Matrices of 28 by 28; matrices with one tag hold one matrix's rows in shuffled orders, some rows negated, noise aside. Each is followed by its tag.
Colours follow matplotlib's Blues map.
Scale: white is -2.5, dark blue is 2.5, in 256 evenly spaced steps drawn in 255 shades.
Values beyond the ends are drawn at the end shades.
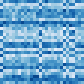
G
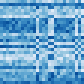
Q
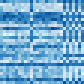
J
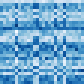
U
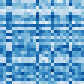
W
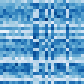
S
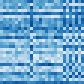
J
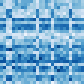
W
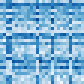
W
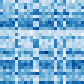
U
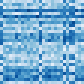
G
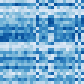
Q
